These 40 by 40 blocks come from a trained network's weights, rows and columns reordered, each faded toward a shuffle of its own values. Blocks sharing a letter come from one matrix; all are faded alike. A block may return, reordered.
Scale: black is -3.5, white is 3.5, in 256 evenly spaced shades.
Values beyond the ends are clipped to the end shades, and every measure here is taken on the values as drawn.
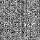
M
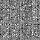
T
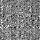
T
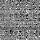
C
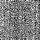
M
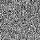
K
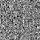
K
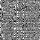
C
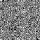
K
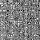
T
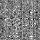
T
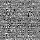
C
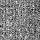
T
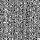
M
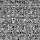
C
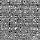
C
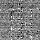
C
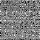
C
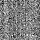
M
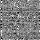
C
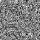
K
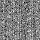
M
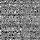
C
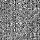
M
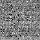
C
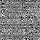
C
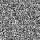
K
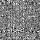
T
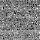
C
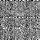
T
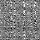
C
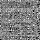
C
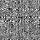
T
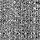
M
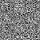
K
